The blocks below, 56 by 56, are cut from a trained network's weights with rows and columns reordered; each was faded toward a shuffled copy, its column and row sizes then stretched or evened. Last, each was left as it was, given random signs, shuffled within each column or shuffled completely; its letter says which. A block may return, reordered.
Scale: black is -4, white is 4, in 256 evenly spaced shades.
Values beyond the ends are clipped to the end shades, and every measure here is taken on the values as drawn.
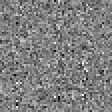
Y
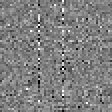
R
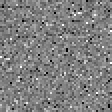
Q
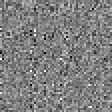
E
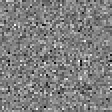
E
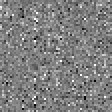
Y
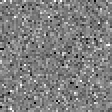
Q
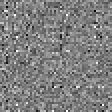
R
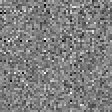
E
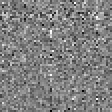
E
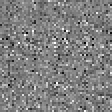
E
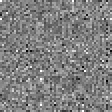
R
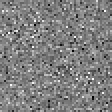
Q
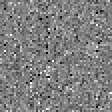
Y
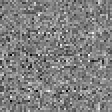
E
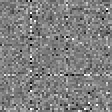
R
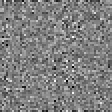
R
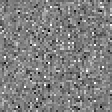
Y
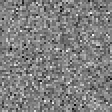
Q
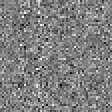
R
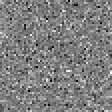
Q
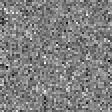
Y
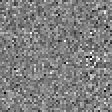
Y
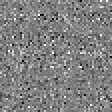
E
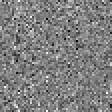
Y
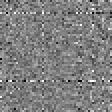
R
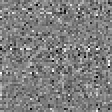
E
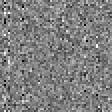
Y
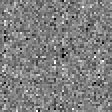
Y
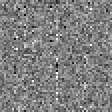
Y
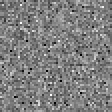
Q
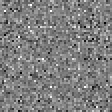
E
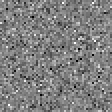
Q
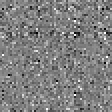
R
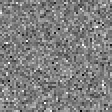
Q
